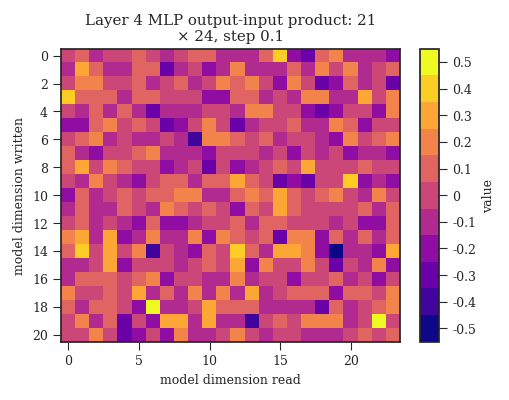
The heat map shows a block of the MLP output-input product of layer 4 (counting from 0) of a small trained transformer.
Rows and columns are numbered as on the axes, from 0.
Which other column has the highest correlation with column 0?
21
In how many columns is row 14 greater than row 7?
13
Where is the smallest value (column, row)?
19, 14
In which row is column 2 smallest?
7
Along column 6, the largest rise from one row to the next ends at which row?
18
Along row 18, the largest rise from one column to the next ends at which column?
6
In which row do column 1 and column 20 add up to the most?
1
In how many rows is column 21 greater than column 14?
6
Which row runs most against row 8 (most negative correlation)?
9
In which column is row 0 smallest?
17
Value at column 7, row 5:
-0.3
